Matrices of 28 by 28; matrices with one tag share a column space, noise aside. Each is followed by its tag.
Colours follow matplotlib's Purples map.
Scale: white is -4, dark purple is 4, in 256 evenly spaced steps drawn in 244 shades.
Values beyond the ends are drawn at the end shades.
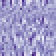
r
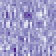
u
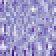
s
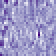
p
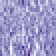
s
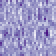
p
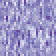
p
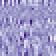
r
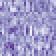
s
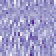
r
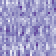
s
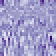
r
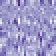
r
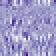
r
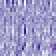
s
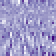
r
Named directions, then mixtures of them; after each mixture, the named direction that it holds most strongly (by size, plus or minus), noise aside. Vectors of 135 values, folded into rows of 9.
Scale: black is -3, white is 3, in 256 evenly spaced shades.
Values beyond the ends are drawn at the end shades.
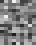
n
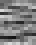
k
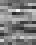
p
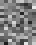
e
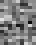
n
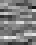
k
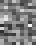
n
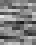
k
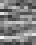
k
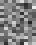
e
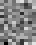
e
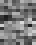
p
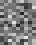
e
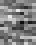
p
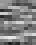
k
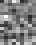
n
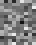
e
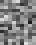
n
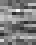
p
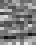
k
